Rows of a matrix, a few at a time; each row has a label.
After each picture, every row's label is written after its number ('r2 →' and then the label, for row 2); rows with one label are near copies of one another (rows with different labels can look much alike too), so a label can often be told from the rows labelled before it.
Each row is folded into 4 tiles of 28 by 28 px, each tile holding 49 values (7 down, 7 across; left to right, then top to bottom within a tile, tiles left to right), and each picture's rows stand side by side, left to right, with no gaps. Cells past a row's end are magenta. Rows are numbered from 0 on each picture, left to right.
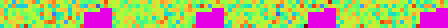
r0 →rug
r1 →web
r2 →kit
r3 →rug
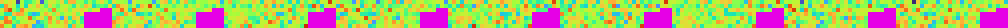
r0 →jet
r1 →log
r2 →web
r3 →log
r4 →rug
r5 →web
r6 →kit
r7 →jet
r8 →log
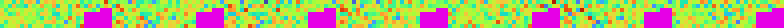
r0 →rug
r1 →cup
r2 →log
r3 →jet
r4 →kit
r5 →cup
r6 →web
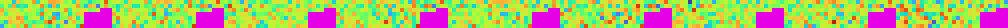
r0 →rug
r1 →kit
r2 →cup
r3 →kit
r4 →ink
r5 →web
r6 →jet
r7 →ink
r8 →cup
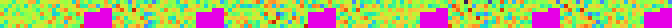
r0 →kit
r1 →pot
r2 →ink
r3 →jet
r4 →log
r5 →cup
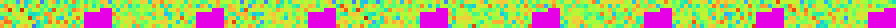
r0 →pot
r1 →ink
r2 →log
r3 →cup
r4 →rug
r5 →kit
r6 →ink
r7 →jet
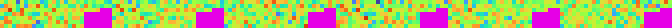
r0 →jet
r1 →cup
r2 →ink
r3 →log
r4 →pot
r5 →kit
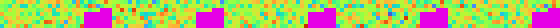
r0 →kit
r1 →pot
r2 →ink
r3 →ink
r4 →rug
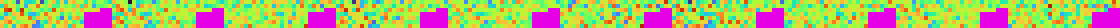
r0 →jet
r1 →jet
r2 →web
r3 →cup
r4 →log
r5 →web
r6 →pot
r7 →ink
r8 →jet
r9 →rug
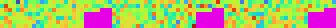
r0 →cup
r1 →kit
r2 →log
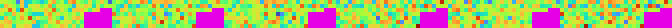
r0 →pot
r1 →ink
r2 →ink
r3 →web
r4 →cup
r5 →web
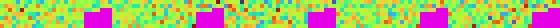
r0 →pot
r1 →kit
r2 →log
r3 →ink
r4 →web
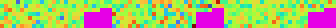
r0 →jet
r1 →kit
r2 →web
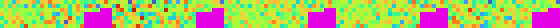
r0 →web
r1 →log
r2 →rug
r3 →kit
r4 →pot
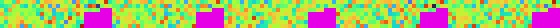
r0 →kit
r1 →kit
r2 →pot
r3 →kit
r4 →kit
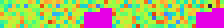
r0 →ink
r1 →rug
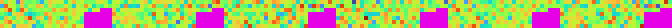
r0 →cup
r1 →rug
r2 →web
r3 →pot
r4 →cup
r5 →kit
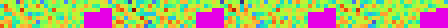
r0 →log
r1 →pot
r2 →jet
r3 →pot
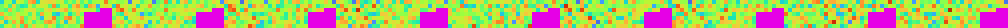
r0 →web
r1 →log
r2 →log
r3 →pot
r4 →rug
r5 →cup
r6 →log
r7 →ink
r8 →log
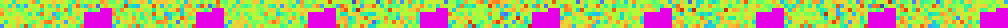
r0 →rug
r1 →rug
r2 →kit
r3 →log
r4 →ink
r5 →log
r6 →cup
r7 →kit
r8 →pot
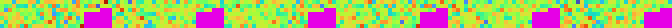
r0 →kit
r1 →cup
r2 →kit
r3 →kit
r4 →cup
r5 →cup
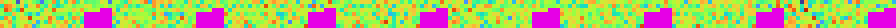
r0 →log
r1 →ink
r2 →ink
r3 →ink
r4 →jet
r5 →rug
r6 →rug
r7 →cup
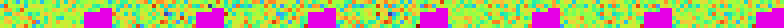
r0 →cup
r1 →ink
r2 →ink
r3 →ink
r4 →rug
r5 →rug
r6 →rug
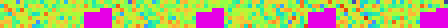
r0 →jet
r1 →cup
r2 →kit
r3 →cup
